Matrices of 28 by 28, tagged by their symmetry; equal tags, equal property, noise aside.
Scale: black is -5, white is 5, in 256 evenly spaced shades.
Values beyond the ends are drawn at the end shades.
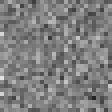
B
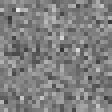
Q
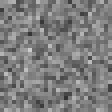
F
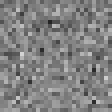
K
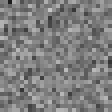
Q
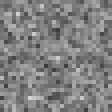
K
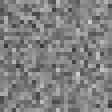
B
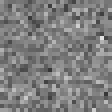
F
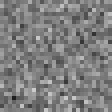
F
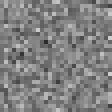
B
